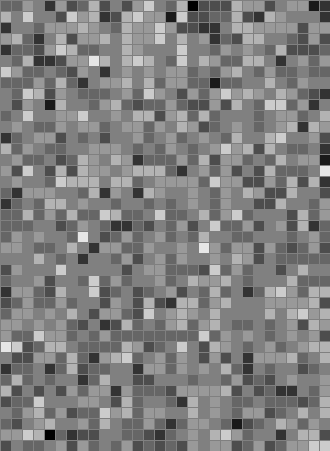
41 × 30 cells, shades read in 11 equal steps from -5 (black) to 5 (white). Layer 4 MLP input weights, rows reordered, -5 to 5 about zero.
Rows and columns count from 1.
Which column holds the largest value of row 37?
4
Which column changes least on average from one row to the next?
18
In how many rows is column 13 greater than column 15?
9
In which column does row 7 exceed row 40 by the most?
5
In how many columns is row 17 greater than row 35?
19
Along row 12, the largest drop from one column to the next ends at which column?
28
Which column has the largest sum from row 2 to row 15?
12
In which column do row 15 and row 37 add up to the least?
13
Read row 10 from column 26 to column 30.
3 -1 1 -3 0
